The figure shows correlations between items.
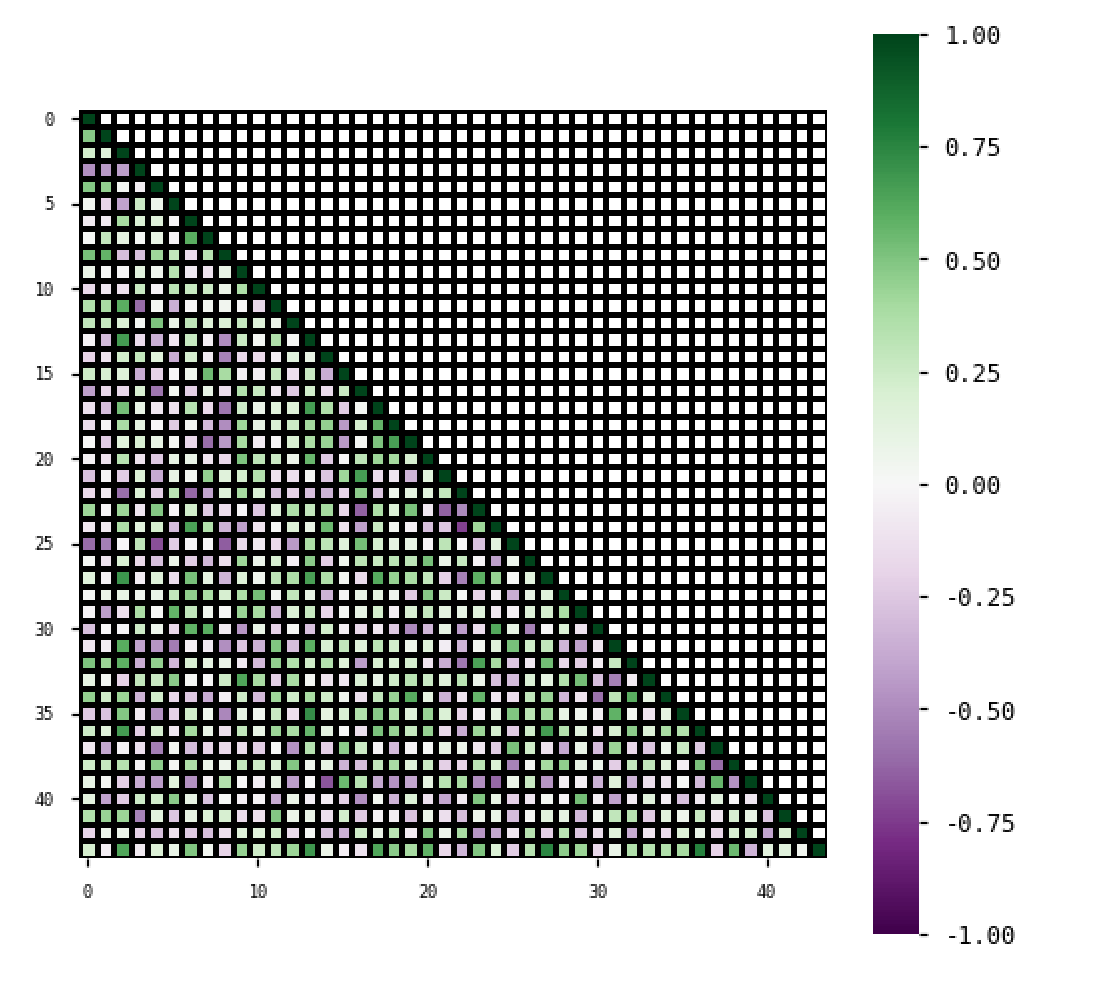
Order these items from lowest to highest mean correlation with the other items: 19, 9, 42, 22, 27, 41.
22, 42, 41, 19, 9, 27
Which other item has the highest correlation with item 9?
33
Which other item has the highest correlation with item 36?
43
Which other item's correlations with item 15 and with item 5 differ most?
31
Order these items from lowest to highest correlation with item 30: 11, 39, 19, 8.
19, 39, 11, 8
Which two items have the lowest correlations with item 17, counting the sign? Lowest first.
8, 39
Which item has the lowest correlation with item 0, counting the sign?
25
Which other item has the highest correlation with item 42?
20
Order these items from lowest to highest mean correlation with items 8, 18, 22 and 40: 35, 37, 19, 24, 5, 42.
24, 35, 37, 42, 19, 5
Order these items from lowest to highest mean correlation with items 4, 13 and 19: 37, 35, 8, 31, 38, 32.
8, 37, 31, 35, 38, 32
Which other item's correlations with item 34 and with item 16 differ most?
23
